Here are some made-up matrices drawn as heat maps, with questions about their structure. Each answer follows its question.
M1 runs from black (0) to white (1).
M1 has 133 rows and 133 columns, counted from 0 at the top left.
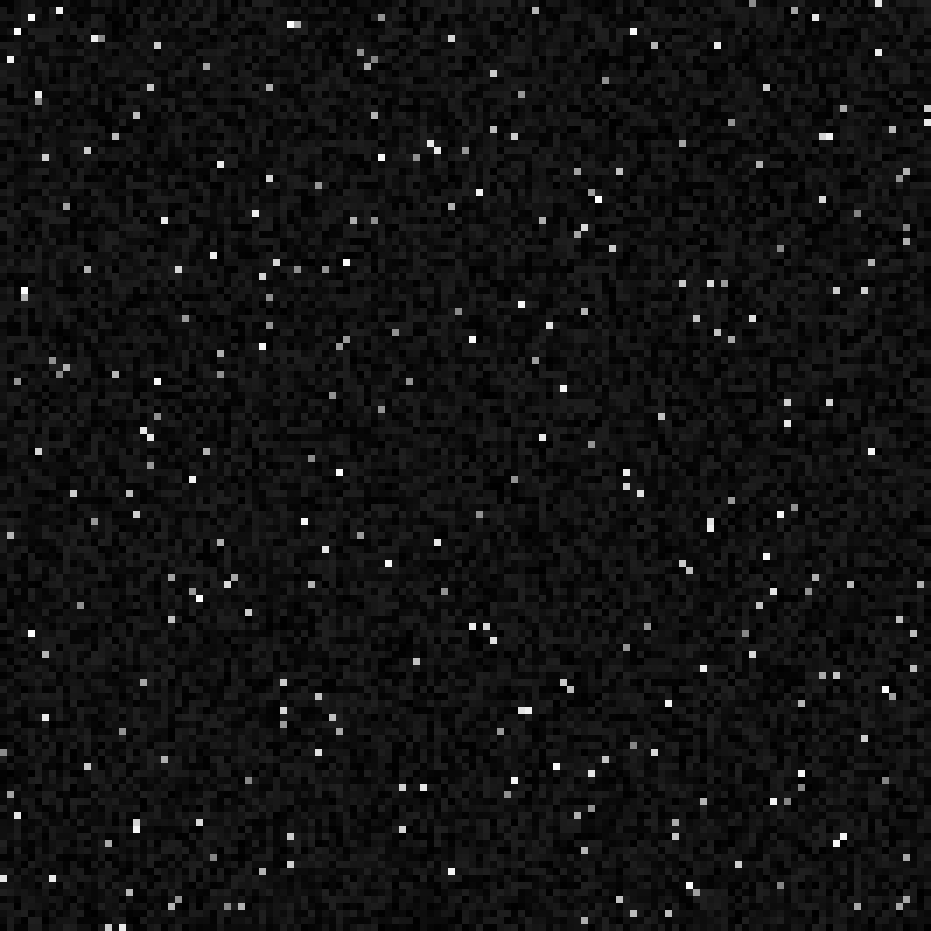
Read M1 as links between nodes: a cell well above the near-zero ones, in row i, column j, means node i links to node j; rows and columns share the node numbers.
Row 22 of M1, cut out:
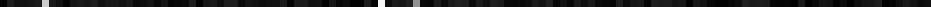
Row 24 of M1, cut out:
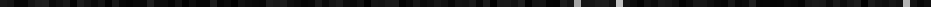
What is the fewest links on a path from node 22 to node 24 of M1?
5
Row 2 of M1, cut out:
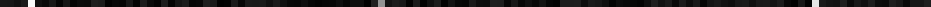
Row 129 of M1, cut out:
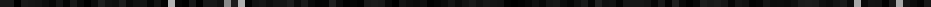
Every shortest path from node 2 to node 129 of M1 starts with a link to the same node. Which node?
node 116
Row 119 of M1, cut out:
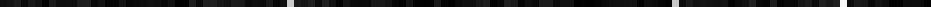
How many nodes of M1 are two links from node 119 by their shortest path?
4
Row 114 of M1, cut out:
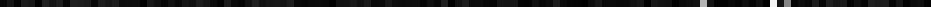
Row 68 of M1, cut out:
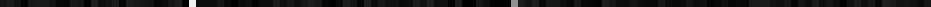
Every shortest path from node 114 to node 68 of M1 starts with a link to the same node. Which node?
node 110
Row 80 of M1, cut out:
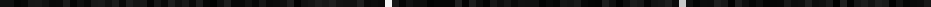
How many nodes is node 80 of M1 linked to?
2
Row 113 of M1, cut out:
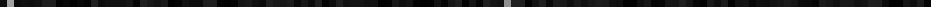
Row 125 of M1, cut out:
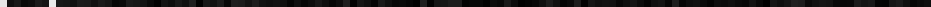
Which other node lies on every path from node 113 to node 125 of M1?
node 1
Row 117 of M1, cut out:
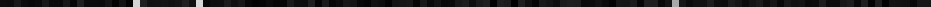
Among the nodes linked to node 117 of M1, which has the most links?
node 19
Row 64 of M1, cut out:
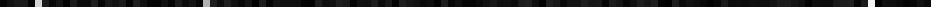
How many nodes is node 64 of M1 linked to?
3
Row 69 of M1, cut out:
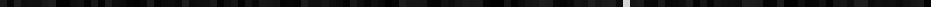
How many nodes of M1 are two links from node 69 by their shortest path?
2
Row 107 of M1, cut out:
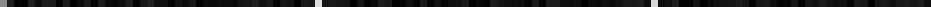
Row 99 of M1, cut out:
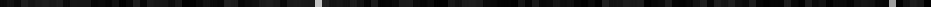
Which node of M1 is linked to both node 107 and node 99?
node 45
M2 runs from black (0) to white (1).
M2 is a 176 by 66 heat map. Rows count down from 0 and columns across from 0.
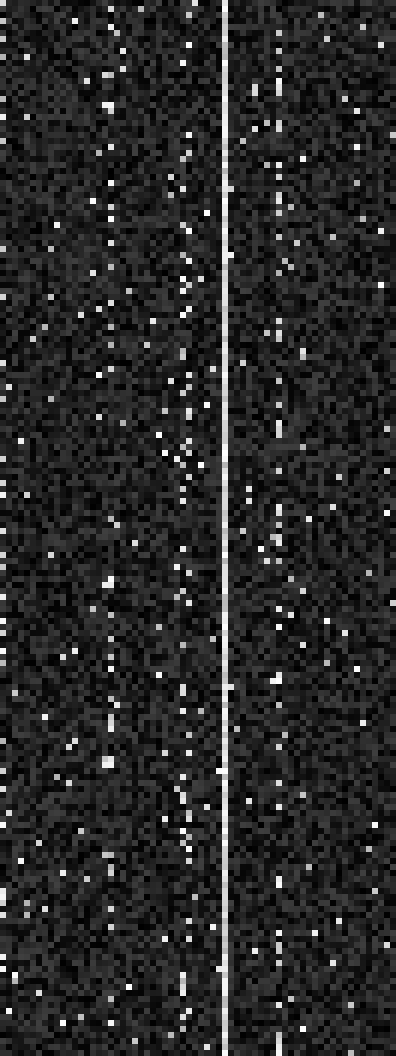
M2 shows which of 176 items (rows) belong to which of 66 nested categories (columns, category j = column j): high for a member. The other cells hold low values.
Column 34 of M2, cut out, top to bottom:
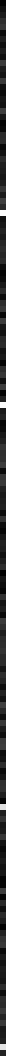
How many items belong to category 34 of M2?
4
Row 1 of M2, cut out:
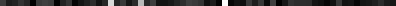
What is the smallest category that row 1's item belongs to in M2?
23
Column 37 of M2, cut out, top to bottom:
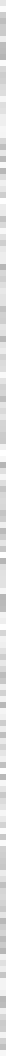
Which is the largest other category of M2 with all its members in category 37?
46
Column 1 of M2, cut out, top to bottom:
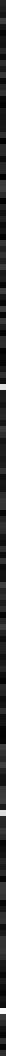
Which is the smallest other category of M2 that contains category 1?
31
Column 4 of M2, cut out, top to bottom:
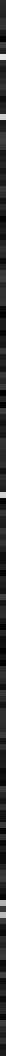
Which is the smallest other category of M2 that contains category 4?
0
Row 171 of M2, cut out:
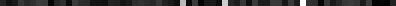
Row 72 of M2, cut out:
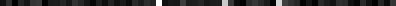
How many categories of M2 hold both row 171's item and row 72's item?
1
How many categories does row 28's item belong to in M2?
1
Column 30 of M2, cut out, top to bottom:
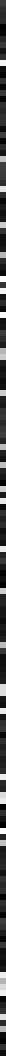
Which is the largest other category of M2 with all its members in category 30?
50
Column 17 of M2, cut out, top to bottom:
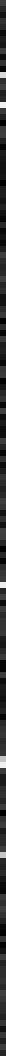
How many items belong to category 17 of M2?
6
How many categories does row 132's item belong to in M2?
3
